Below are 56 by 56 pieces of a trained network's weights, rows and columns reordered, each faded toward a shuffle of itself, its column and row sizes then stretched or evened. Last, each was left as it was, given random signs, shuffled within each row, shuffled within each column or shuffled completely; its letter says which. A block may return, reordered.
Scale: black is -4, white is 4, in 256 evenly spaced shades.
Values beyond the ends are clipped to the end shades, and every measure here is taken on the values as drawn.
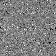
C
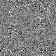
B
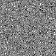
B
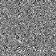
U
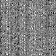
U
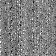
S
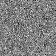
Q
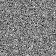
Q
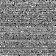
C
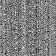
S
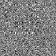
U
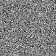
C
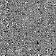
B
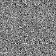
B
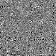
B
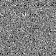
C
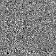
B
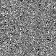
S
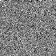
C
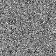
C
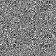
U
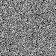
Q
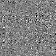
B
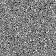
Q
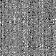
U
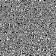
C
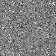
B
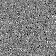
Q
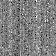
S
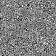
C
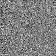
S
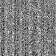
U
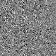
S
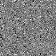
B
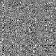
U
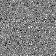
C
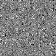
B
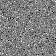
Q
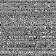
U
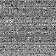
U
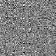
U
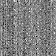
U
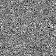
B
